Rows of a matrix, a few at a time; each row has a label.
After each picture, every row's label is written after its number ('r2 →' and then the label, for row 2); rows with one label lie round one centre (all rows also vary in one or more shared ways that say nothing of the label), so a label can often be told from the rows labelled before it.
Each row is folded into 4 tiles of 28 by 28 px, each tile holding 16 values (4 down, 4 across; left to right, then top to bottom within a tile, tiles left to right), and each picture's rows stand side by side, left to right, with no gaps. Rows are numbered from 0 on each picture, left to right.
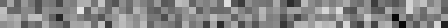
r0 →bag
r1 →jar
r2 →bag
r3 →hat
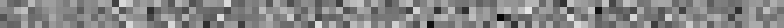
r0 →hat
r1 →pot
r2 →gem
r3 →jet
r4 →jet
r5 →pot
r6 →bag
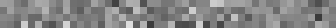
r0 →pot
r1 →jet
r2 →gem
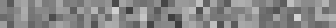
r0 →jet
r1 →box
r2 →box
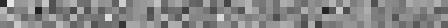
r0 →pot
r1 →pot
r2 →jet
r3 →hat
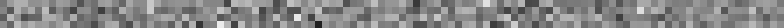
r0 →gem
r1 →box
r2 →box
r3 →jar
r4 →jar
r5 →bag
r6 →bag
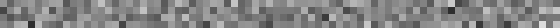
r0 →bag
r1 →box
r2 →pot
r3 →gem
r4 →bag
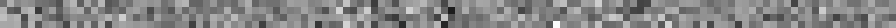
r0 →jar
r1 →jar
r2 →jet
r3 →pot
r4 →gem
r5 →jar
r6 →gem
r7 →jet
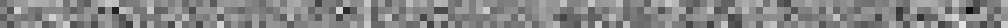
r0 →hat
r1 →box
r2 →gem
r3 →hat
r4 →box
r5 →hat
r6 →box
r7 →gem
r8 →gem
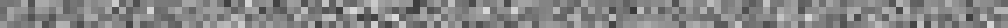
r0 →jet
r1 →box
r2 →jar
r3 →jar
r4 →box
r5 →bag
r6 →pot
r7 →pot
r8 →pot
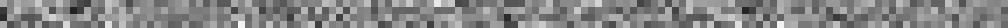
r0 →gem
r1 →jar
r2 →bag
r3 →hat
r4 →bag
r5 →jar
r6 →gem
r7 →jet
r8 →hat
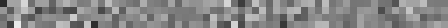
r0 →jet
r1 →hat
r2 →hat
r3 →box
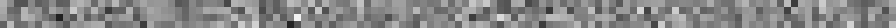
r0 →hat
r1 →bag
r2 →box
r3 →jet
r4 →jar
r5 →bag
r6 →jar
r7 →jet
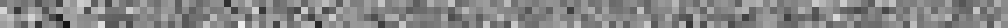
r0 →box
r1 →hat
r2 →bag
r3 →pot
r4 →hat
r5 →bag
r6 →hat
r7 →hat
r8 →bag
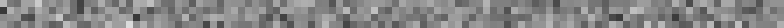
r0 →jar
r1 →jar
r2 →box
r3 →box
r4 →jar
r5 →jet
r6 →hat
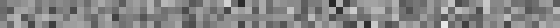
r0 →bag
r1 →jet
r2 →jar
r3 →bag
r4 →jar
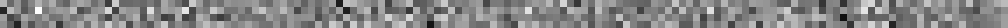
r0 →box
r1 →jet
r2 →gem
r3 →gem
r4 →bag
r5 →jar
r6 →box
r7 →bag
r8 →hat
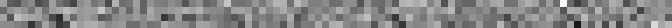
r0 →bag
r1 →jet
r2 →hat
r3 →box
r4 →hat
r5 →hat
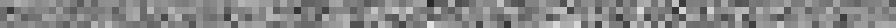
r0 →gem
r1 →jet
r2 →gem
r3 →gem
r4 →bag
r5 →bag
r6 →jet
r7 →bag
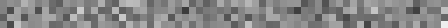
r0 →bag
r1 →gem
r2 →gem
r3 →box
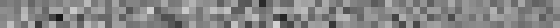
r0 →jet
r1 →box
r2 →hat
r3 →gem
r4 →gem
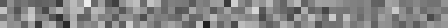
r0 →box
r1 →jet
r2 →pot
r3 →gem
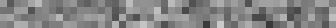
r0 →jar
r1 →gem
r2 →pot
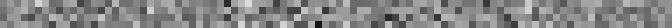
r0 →jar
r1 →jet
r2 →jet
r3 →pot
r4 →bag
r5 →box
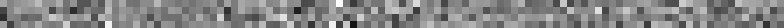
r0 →gem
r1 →pot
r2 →gem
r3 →hat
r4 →jar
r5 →box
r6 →box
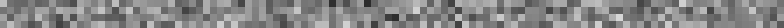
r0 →bag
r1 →bag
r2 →jar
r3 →jet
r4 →gem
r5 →jar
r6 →pot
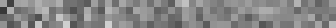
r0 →jet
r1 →box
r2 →gem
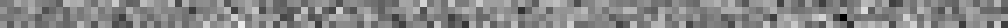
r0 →box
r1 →hat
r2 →bag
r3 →box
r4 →hat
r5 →jar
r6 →pot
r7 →bag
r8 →jar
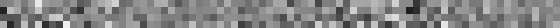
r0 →box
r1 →bag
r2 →gem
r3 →gem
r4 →jet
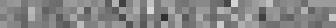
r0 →box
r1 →jet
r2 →pot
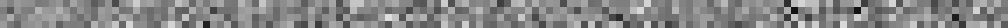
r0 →gem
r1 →jet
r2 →jet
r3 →gem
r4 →box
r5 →jet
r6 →hat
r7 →gem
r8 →bag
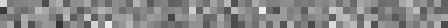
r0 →gem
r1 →bag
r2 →box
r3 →jar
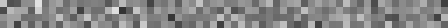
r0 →jar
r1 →hat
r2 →jet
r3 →pot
